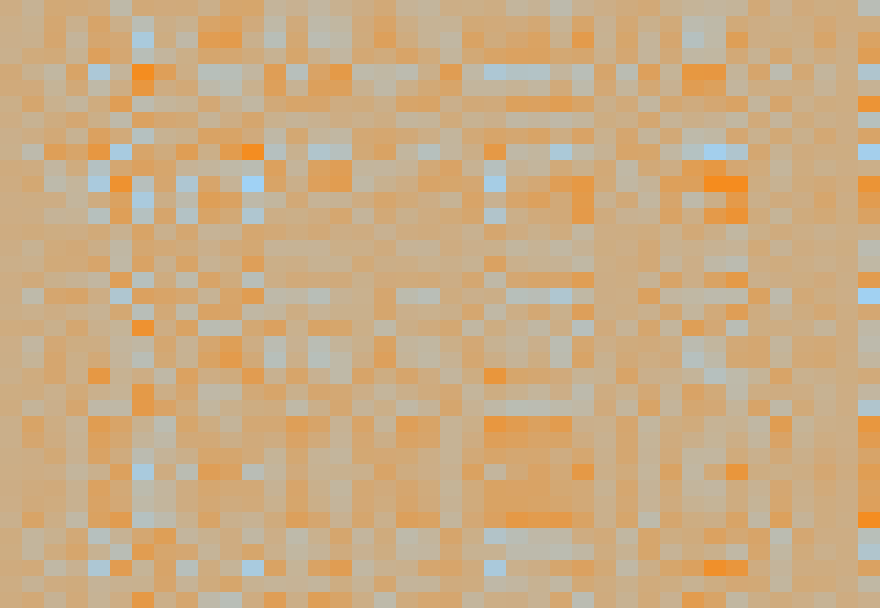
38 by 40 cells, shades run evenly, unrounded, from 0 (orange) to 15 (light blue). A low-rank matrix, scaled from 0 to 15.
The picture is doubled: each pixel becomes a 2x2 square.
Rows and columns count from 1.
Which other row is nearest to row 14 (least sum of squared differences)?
18
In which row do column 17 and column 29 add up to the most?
5
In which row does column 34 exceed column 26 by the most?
27
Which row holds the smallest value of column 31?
12
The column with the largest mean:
7
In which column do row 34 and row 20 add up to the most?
23
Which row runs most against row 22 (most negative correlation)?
38
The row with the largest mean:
19
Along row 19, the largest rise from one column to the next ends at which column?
40
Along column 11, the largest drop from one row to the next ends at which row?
22
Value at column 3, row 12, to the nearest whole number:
10
